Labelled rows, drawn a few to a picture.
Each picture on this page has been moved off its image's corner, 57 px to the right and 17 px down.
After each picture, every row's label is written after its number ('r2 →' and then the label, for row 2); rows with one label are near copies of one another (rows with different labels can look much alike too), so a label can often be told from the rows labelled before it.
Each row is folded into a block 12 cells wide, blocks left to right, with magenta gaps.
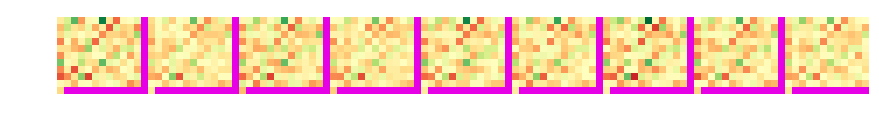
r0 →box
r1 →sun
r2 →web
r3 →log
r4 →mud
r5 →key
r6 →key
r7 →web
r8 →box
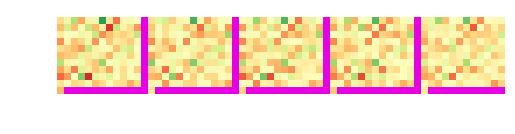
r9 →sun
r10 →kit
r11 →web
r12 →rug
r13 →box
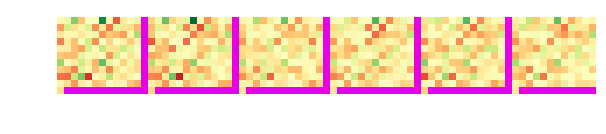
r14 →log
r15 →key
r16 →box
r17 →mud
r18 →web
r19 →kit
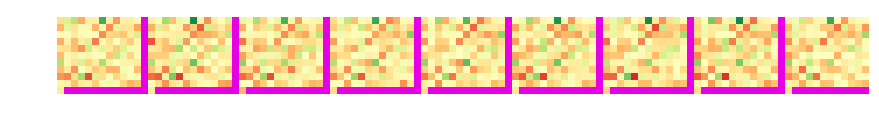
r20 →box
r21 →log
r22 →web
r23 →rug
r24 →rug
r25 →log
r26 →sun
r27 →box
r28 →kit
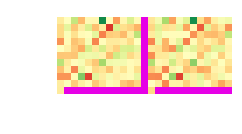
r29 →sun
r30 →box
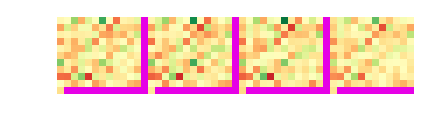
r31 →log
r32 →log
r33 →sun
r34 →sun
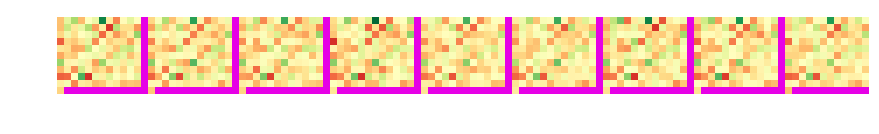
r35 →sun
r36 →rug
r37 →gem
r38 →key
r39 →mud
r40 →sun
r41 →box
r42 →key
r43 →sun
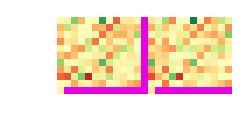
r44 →log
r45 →gem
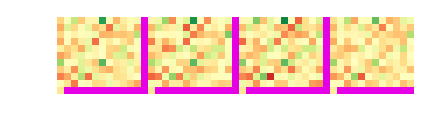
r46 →kit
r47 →mud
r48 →log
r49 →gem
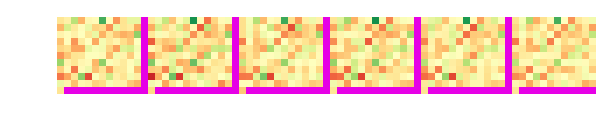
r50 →gem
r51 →web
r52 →sun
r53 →log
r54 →sun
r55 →box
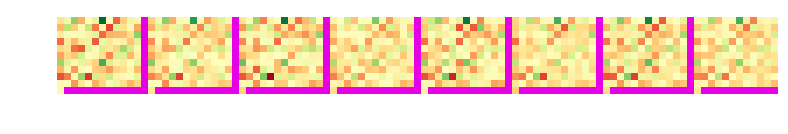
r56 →mud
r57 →gem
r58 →gem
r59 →web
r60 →key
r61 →sun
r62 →log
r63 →log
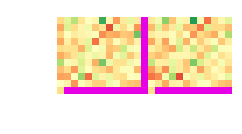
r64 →kit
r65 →log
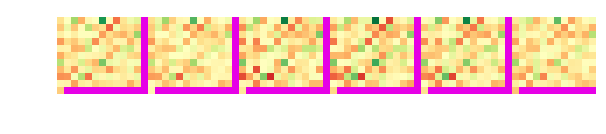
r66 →rug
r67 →key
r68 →gem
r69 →log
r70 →log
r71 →kit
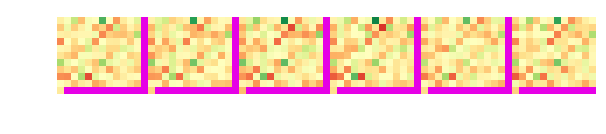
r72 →log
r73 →kit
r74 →kit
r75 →sun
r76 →gem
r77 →rug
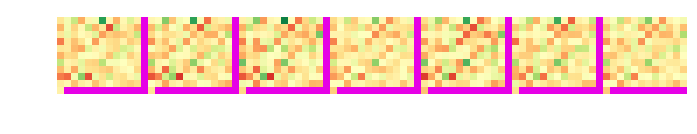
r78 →sun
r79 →log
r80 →gem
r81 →rug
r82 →rug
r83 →log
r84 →web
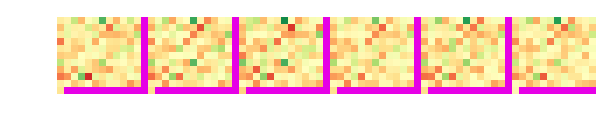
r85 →sun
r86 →rug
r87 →kit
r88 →kit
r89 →box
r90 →key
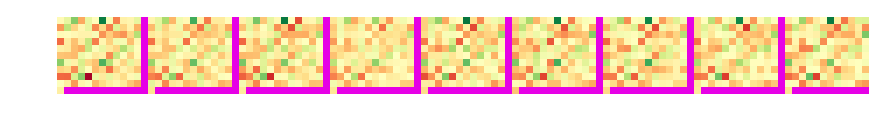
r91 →log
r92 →log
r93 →log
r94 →box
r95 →box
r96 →kit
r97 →mud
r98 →sun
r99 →gem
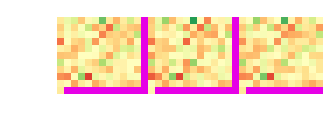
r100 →sun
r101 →key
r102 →sun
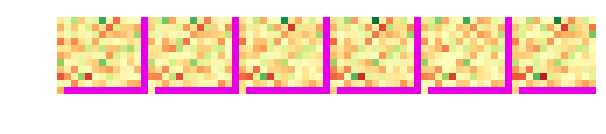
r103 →web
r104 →box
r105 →sun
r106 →sun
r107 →gem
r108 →sun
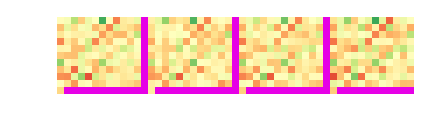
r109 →log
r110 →box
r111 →web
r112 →web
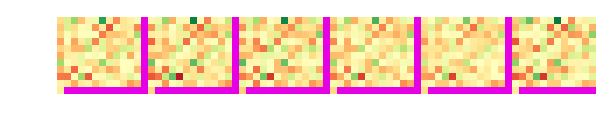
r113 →box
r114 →log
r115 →gem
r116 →gem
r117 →sun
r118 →key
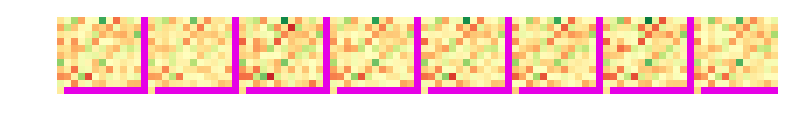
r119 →gem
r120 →box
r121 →sun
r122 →box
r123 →log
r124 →web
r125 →mud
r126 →rug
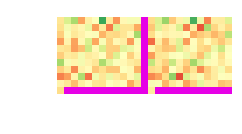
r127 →box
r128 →key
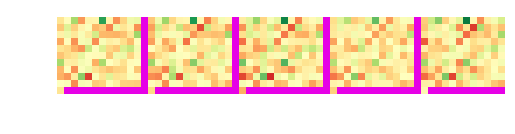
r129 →gem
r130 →kit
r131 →web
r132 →box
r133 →key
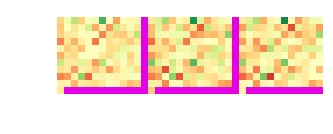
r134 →key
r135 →kit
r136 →gem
